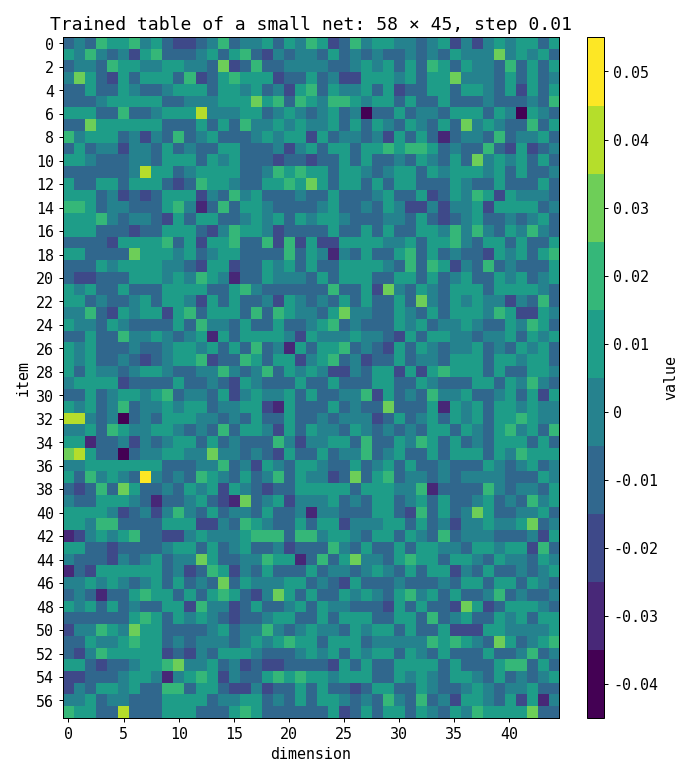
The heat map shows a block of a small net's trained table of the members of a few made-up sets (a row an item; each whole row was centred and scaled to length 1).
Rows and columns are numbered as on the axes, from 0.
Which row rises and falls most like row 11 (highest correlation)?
47
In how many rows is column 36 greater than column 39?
16
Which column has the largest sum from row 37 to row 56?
32
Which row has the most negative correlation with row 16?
12
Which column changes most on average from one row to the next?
19
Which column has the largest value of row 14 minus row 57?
14
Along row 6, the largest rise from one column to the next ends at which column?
42
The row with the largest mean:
51
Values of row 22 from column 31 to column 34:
-0.01 0.03 0 -0.01
